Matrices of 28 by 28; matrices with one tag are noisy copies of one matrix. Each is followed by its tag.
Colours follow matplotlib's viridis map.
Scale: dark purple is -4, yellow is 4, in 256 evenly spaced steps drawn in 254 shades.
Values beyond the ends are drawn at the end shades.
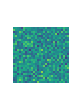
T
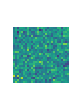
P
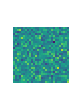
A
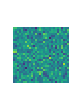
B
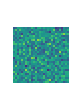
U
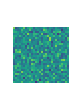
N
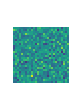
B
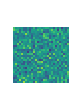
B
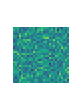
B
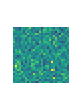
N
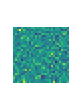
A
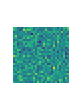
T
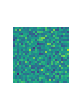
U
